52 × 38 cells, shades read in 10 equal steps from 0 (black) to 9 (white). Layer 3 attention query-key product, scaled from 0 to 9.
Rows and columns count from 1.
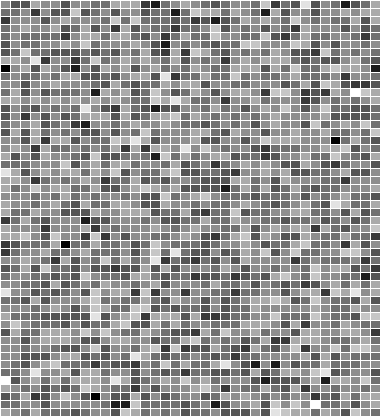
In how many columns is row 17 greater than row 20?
21
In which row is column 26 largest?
6
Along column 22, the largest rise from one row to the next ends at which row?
4
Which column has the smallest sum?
23
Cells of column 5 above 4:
25
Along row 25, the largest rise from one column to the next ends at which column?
17
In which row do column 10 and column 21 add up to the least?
50
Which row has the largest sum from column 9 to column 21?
48
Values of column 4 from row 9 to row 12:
3 4 5 5
